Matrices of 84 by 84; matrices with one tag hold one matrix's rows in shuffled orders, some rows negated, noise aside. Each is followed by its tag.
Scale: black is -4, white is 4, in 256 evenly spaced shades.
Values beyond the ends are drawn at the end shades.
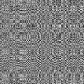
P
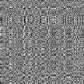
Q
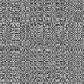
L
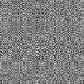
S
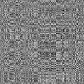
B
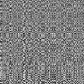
Q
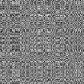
L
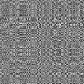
P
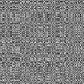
L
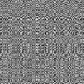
S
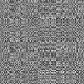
B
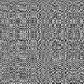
P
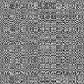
B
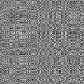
P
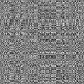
B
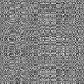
B
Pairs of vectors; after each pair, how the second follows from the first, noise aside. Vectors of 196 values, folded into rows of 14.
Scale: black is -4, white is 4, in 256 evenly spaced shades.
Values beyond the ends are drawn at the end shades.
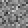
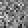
wrapped around.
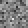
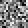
scaled up.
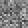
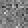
reversed, partly zeroed.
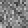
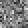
copied.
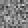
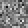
sign-scrambled.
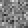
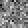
sign-scrambled.
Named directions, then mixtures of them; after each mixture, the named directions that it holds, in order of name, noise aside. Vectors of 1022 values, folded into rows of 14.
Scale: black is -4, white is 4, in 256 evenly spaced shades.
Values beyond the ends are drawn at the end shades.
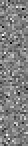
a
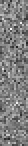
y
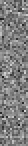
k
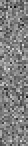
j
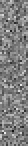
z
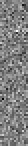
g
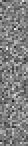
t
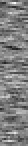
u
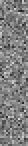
k.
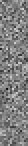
g, t.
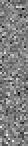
a.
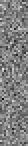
g, t, y.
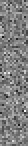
a, k, y.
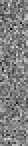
y.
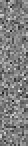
j, t, z.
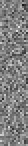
g.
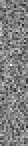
g, j, k.
